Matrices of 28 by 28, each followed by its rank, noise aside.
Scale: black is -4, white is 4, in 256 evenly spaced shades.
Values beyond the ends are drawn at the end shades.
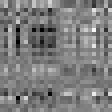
two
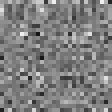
four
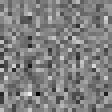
six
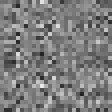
six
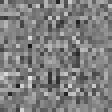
six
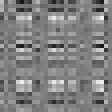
one
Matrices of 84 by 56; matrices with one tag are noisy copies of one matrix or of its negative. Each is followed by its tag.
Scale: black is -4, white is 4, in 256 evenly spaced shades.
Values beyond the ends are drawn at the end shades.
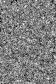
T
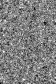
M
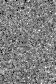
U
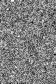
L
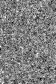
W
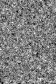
W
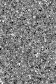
W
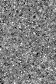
W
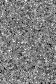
U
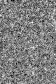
L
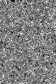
L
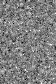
U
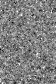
W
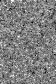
L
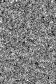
T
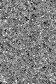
M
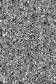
M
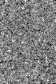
U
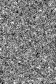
W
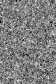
T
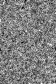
U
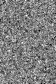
U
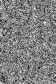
M
